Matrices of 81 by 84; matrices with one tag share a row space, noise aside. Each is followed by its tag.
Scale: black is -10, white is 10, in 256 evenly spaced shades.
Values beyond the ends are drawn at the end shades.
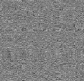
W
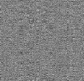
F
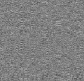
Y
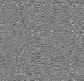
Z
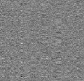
Y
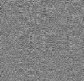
F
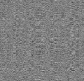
Z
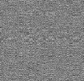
F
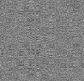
F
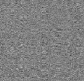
Y
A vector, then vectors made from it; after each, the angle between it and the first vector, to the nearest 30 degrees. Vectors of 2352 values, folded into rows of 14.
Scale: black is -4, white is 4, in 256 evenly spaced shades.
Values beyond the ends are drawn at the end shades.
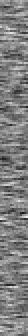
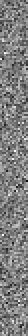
90 degrees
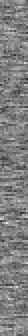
30 degrees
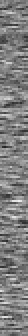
90 degrees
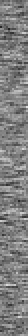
150 degrees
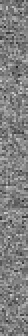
120 degrees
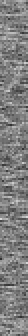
30 degrees
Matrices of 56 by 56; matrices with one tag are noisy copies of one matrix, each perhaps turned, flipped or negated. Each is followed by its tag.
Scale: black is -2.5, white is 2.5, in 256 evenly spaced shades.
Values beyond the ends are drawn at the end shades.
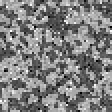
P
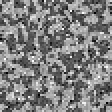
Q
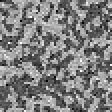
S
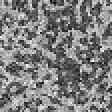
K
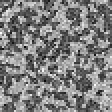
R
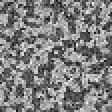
Q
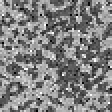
K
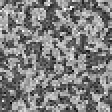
R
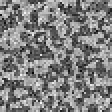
Q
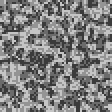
Q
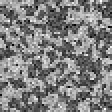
P
